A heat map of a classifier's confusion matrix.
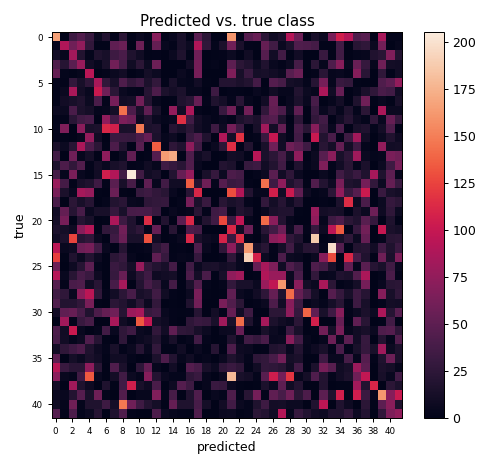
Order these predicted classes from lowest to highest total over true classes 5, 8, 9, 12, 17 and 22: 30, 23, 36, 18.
18, 30, 36, 23
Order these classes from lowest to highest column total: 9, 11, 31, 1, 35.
1, 35, 9, 11, 31
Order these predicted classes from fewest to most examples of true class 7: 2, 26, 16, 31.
2, 16, 31, 26
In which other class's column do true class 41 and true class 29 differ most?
27
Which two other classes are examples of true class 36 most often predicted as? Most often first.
0, 4
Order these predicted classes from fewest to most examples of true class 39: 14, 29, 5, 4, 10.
10, 4, 29, 14, 5
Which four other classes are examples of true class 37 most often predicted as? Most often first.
21, 4, 28, 26
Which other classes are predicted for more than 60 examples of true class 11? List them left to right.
4, 20, 22, 26, 31, 36
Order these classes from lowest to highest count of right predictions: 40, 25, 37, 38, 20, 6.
6, 40, 25, 37, 38, 20
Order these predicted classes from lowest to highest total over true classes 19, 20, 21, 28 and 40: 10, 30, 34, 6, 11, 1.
30, 6, 10, 1, 11, 34
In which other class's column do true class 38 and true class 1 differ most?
9
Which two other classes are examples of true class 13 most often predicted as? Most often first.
14, 24
